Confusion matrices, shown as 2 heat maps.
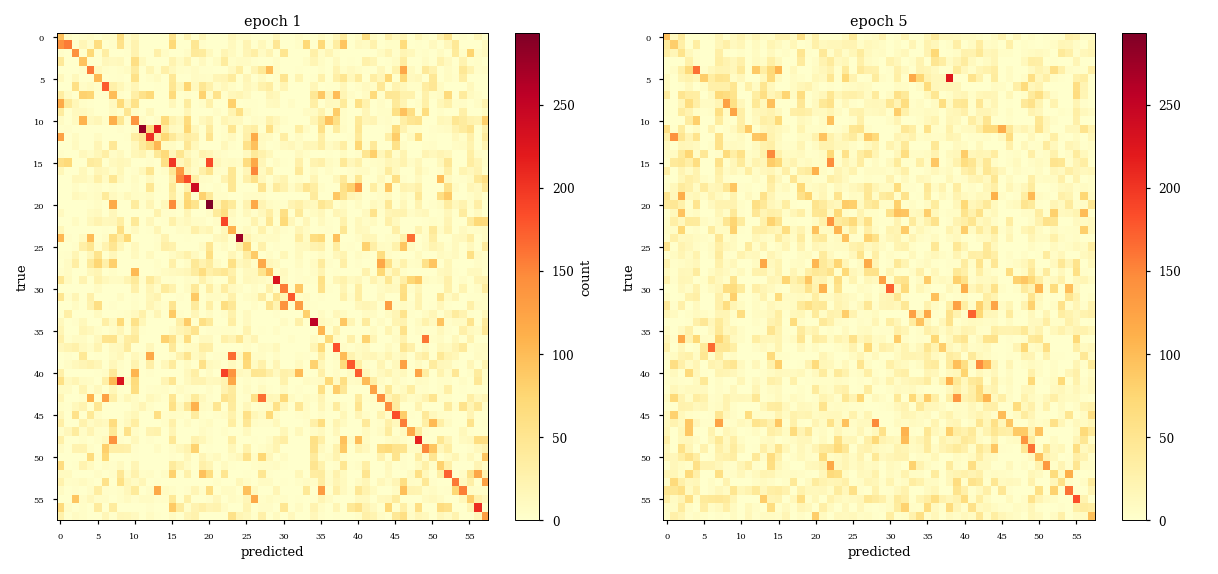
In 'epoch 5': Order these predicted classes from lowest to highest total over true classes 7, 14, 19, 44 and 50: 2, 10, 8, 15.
10, 15, 8, 2
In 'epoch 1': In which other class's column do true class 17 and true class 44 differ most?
16
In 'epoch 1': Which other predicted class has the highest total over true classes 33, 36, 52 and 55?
15
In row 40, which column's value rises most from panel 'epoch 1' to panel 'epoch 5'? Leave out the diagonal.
3
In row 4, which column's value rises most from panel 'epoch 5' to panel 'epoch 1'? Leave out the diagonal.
46
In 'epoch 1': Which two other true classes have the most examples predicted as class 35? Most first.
54, 7
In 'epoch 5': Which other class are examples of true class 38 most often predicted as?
14
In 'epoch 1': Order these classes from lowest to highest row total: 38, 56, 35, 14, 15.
35, 14, 38, 56, 15
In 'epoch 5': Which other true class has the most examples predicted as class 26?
43
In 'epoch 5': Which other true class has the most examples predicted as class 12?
4
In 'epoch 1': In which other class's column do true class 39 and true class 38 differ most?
23
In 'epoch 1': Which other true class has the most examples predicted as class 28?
4
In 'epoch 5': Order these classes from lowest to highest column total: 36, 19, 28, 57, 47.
47, 19, 57, 28, 36
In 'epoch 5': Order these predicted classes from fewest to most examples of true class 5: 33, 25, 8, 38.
25, 8, 33, 38
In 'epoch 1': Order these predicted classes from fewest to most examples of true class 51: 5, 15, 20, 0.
5, 20, 15, 0
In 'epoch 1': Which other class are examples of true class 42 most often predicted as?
37
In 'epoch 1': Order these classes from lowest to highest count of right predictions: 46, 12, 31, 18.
46, 31, 12, 18
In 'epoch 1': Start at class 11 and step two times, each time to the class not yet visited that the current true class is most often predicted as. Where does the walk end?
26
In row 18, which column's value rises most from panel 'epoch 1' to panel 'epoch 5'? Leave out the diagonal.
9
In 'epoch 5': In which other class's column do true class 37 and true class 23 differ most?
6
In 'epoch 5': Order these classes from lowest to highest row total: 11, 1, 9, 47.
1, 9, 11, 47
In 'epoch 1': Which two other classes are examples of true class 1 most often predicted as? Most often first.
0, 38
